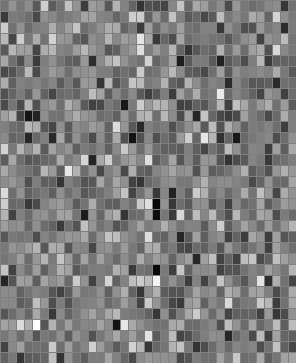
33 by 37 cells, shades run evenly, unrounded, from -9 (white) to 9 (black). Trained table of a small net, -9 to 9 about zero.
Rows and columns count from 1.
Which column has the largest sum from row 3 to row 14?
29
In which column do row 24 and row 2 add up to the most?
25
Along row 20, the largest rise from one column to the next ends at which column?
20
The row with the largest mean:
13
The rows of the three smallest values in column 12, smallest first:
32, 9, 19
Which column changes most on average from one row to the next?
18
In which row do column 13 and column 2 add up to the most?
8
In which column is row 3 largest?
36
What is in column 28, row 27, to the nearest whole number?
2
